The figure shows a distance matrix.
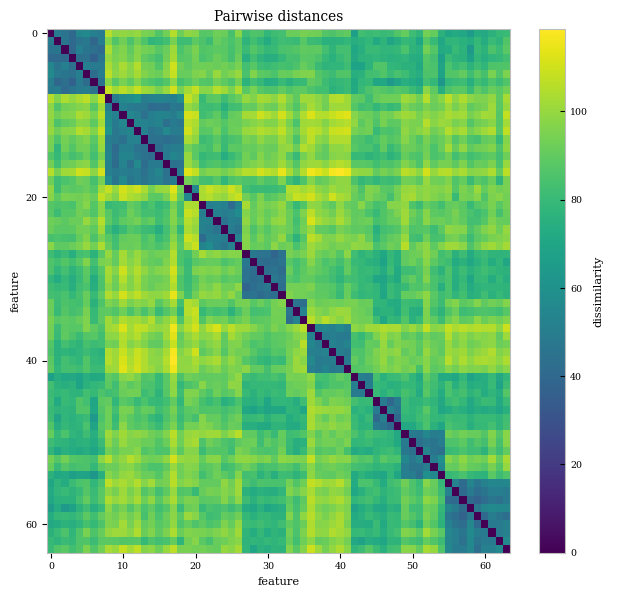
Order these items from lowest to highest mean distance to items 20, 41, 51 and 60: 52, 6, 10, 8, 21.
6, 52, 21, 8, 10
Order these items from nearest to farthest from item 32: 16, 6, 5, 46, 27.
27, 46, 6, 5, 16
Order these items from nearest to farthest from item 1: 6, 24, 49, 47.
6, 47, 49, 24
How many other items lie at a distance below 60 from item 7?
7
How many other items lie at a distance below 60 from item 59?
8
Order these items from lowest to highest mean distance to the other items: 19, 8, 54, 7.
54, 7, 8, 19
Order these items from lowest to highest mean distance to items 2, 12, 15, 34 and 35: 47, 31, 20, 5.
47, 5, 31, 20
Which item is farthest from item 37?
17
